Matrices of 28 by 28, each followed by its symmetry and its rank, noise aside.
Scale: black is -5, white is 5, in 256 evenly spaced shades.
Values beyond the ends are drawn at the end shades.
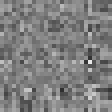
no symmetry, rank four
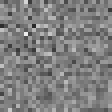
antisymmetric, rank six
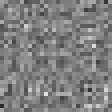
symmetric, rank six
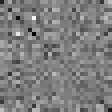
symmetric, rank four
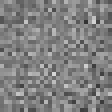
symmetric, rank four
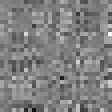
antisymmetric, rank four
